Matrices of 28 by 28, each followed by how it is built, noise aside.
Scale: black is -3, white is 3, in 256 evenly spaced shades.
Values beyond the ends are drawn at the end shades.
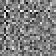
low rank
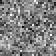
smooth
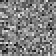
blocks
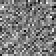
Hankel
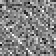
Toeplitz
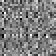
low rank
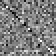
diagonal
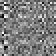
low rank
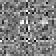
low rank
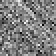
Toeplitz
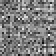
blocks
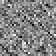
Toeplitz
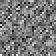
Hankel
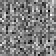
blocks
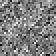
Hankel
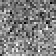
smooth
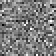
low rank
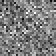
Toeplitz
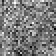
smooth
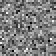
noise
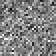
Hankel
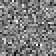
noise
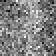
smooth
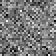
Toeplitz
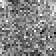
smooth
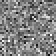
noise
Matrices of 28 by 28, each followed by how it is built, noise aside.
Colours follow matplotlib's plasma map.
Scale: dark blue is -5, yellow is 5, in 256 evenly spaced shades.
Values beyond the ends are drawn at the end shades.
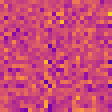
low rank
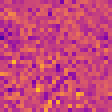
lower triangular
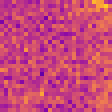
smooth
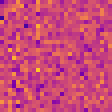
uneven columns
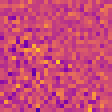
lower triangular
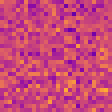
low rank
